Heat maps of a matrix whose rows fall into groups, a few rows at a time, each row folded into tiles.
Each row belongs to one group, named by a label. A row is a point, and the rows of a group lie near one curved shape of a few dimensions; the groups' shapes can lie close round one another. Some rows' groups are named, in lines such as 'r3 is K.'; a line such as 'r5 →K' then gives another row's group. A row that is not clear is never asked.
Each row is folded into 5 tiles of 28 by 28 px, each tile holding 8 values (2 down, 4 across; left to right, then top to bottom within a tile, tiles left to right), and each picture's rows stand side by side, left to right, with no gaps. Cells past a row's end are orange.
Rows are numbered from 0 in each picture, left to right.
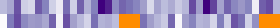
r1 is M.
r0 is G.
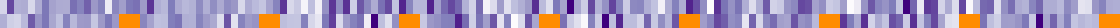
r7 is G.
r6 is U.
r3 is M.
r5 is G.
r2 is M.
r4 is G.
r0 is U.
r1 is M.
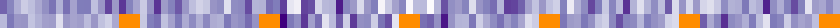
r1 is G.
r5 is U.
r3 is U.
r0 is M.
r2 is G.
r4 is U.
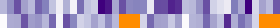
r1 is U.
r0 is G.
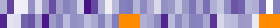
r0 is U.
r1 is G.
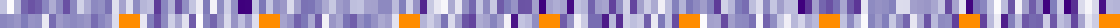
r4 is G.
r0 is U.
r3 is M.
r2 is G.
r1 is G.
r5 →G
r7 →U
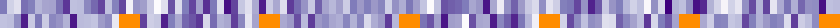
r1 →U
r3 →U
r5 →M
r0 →G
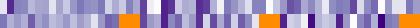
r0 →U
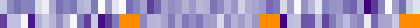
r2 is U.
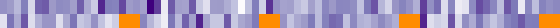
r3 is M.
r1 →G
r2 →U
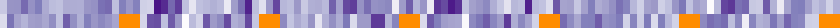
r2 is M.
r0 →G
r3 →U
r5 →U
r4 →G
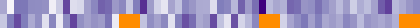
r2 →G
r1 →M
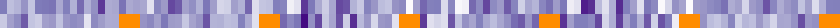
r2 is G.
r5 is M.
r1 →U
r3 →M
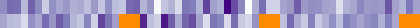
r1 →U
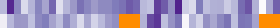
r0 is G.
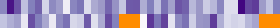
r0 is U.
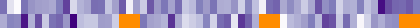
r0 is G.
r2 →G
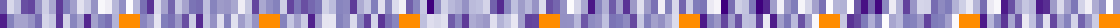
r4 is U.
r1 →G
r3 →U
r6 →U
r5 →G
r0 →G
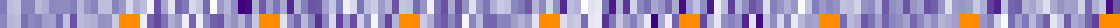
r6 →U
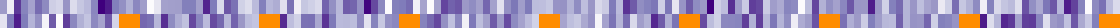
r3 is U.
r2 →U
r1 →U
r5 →G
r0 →G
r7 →U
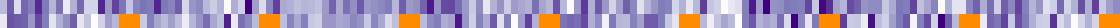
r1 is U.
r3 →M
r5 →M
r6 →M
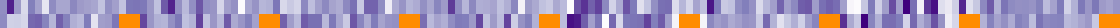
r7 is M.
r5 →G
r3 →G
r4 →U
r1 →G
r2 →U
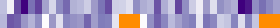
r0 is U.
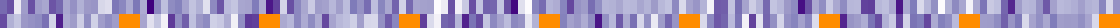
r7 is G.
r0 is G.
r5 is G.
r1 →U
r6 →G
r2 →U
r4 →M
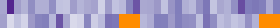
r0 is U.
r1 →G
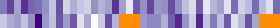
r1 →M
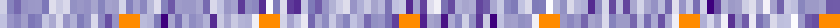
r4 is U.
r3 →G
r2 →G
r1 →G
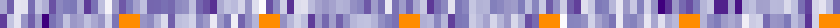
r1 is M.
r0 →U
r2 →U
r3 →U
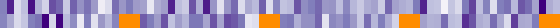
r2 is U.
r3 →M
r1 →U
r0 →G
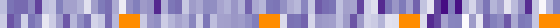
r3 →U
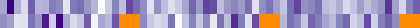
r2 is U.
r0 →G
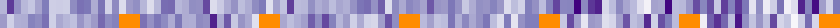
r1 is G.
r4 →U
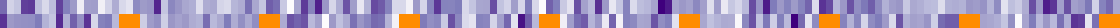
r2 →U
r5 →M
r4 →G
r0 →G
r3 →M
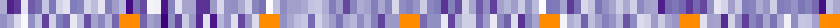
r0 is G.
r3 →M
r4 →G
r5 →M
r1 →G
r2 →M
